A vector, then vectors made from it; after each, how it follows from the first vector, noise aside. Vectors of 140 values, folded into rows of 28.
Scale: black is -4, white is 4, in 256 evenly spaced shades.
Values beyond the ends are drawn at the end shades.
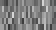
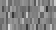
negated, partly zeroed.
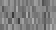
negated, shrunk.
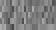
reversed, negated, shrunk.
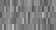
reversed, shrunk.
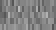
wrapped around, negated, shrunk.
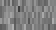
reversed, shrunk.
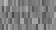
negated, shrunk.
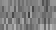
negated, shrunk.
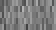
wrapped around, negated, shrunk.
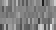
negated, partly zeroed.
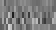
negated, partly zeroed.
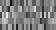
wrapped around, negated.
